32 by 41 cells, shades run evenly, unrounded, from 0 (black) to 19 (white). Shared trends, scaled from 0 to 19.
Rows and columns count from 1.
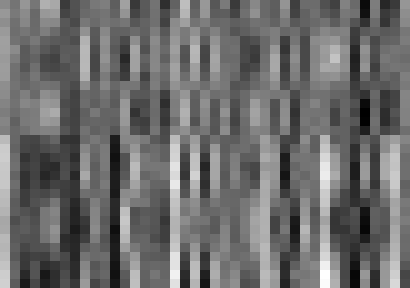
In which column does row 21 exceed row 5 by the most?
40
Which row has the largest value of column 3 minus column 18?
1
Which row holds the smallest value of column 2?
25
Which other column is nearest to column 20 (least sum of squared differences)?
22
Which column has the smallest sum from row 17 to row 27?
12
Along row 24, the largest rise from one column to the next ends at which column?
13
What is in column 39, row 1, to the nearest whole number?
3
